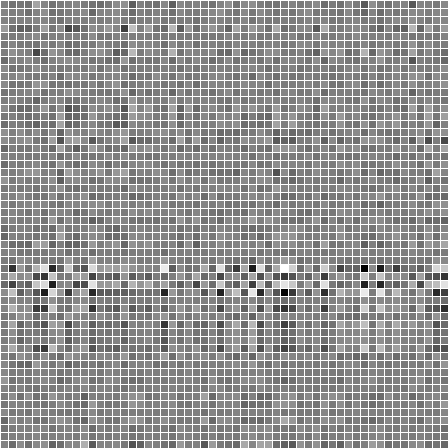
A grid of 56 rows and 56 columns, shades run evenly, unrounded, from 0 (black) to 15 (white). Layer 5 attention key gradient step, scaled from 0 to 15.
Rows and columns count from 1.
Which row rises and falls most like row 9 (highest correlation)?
11
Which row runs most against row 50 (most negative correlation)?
56
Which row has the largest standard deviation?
34
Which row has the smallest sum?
37
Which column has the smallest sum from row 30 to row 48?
36
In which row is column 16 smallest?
4
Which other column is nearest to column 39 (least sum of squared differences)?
14
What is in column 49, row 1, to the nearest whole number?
7
